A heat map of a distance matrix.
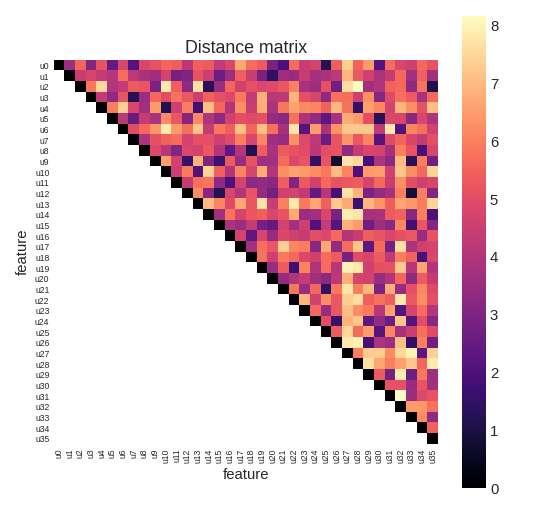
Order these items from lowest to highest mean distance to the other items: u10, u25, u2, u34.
u25, u2, u34, u10
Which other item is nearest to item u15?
u12
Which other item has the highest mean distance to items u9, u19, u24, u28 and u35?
u27
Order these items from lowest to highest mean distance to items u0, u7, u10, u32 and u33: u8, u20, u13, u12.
u20, u12, u8, u13
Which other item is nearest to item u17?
u29
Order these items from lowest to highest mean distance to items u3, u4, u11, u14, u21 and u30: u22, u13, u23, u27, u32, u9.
u23, u9, u13, u32, u22, u27
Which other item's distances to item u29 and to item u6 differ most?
u32
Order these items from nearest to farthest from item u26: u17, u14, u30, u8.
u14, u17, u30, u8
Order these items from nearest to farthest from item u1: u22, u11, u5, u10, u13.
u11, u22, u5, u10, u13
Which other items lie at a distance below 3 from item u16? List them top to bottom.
u8, u11, u18
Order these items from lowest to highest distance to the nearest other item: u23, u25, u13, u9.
u9, u25, u13, u23
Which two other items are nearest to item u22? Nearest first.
u19, u11
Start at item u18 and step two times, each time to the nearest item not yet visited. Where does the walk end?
u34
